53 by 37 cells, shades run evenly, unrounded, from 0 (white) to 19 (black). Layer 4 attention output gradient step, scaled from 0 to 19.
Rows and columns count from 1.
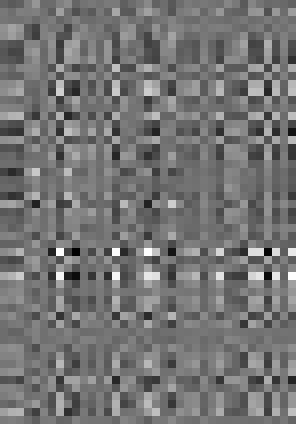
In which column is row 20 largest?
15
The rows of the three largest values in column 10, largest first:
32, 35, 12
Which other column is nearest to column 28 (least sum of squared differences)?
33
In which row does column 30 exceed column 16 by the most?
26
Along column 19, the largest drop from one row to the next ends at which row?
41
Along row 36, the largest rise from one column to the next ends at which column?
16
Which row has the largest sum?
17
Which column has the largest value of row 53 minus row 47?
37
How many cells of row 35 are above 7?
24
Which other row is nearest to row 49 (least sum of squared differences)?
30
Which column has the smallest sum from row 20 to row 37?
5
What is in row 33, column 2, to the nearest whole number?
14
